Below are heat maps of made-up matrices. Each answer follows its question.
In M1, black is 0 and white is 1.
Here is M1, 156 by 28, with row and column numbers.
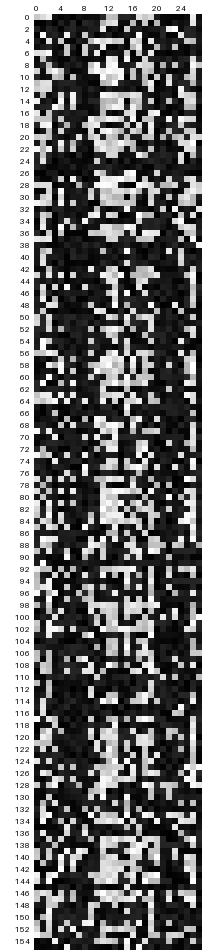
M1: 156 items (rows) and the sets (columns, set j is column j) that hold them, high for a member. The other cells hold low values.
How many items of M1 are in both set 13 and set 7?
5
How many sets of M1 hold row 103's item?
5
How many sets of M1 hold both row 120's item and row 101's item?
7
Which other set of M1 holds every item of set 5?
17
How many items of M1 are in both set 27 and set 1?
3
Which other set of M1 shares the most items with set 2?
19
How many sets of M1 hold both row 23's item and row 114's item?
6
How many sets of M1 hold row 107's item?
8
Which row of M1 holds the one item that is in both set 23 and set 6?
140
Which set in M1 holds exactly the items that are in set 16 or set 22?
11
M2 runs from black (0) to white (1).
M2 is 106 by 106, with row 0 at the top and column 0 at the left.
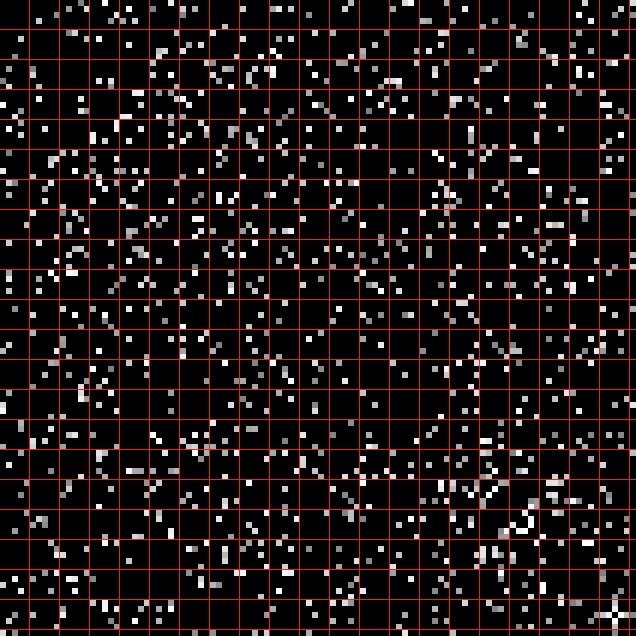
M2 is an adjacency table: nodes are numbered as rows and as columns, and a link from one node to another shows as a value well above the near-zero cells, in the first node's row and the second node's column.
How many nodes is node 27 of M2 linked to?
4
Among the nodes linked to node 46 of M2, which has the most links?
node 1
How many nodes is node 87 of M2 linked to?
9
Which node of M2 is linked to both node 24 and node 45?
node 60
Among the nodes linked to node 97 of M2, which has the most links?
node 74
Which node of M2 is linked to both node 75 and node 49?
node 86
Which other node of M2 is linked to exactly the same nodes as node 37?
node 80
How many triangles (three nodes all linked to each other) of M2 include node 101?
6
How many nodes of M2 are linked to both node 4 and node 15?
0
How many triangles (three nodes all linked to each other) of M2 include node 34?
4
